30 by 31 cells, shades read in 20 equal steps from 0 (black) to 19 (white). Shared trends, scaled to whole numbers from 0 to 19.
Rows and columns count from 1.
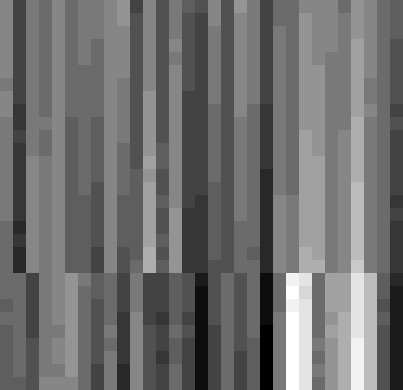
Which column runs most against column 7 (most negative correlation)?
22
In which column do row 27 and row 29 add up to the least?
21
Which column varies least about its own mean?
5
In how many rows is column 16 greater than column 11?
1
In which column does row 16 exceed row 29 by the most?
12
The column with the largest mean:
28
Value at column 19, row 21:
8
